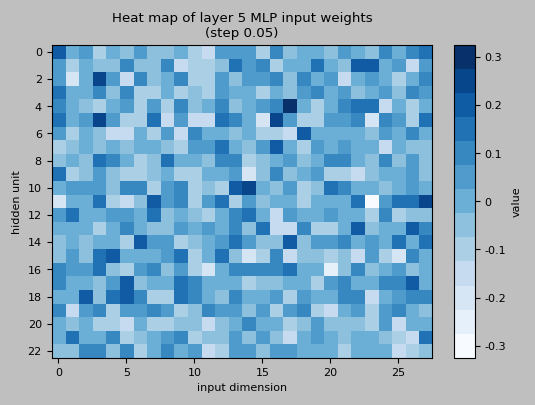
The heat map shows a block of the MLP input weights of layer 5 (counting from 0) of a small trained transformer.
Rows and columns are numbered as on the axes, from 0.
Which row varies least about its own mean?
20
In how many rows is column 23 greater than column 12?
5
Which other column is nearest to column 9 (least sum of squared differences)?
4
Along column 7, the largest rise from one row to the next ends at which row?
11
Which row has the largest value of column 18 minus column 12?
6
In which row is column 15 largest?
13
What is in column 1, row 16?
0.05
